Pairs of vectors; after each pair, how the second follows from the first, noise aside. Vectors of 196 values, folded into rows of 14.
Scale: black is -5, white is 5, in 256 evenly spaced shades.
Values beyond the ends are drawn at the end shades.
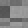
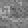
negated, partly zeroed.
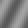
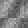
wrapped around, negated.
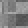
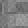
negated, shrunk.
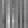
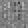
reversed, negated, partly zeroed.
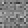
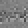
negated, partly zeroed.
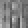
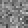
shuffled.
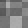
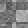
wrapped around.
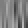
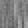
negated, shrunk.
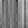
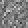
shuffled.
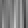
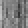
wrapped around, negated.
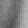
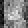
wrapped around, negated, scaled up.
